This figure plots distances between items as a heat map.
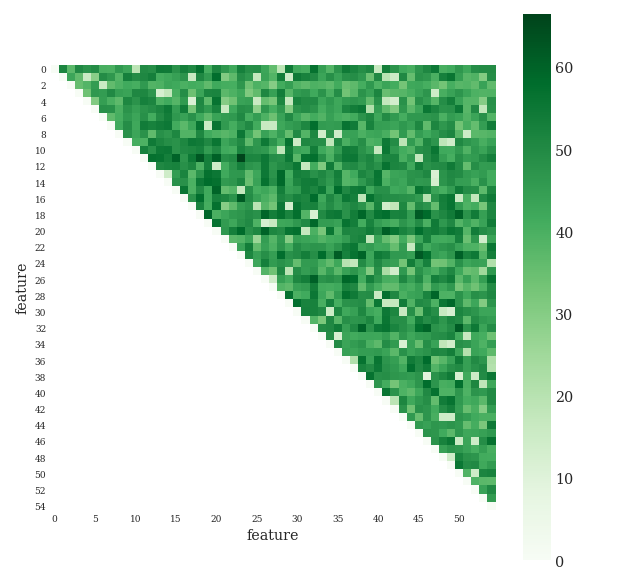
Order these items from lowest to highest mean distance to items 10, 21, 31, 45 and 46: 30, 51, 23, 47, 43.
51, 43, 30, 47, 23
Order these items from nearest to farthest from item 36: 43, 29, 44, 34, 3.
3, 43, 34, 29, 44
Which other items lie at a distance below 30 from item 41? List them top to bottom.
1, 4, 17, 25, 29, 42
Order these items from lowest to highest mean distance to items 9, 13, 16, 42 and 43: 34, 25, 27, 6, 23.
34, 25, 27, 6, 23
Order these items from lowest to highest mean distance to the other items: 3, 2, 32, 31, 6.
2, 3, 6, 31, 32
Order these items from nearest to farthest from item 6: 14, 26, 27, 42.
27, 26, 42, 14
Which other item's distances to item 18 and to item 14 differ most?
32
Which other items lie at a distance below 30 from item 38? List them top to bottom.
16, 46, 50, 52
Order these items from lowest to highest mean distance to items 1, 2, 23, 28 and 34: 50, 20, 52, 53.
53, 52, 50, 20
